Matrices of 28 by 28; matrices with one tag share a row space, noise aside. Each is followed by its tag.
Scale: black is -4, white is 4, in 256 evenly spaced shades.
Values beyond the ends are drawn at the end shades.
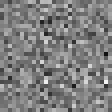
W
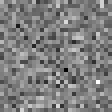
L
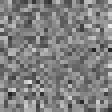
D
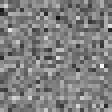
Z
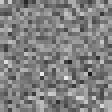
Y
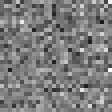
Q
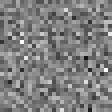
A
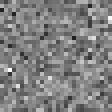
Y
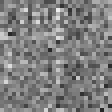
Z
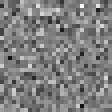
L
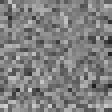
D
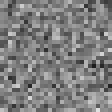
D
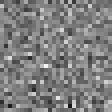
W
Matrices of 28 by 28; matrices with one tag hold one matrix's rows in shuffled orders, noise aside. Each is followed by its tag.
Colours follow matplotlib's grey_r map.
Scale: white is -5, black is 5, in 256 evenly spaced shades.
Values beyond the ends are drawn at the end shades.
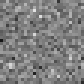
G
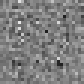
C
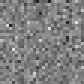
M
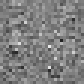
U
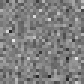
M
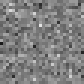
G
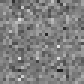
C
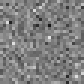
M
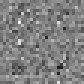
C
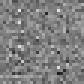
C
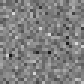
M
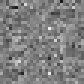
U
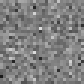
G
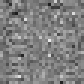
U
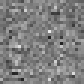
U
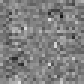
U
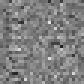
U
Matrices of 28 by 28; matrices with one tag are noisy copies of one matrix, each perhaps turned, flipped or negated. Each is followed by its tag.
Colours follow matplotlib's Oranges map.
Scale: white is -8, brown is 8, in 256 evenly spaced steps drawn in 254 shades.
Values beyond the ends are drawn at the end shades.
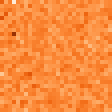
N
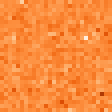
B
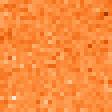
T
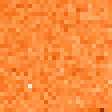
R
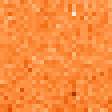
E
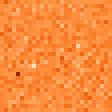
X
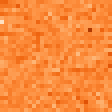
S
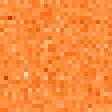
B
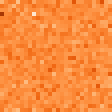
N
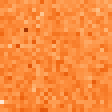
R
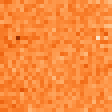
E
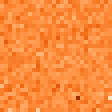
N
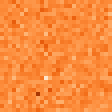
X
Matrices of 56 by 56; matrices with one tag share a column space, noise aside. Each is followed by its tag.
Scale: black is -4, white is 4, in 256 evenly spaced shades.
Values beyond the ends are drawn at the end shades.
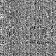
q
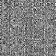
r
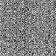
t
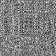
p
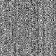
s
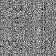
t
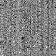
p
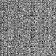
t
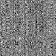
p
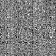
q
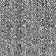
r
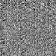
r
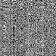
r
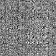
q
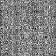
q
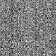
t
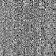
r
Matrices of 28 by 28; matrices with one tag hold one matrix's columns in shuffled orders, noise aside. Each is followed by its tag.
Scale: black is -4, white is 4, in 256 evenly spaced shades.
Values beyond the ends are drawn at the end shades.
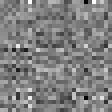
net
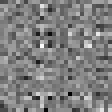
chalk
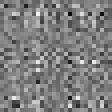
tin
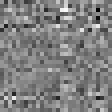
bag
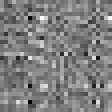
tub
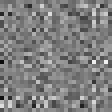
tin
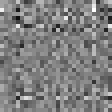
bag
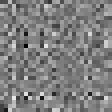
chalk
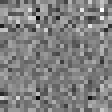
bag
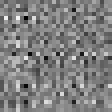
tub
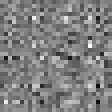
tub
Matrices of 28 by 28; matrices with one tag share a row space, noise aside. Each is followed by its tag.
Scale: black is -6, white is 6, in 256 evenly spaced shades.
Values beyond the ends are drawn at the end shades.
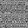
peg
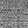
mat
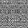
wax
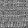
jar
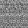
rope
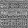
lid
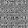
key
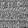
jar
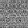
rope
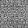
key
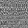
lid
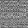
jar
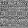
lid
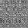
rope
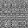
peg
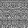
wax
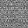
key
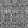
peg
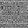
mat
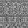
rope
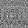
key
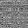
mat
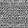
lid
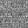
peg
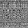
rope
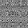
wax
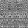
lid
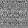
lid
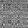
mat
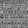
mat
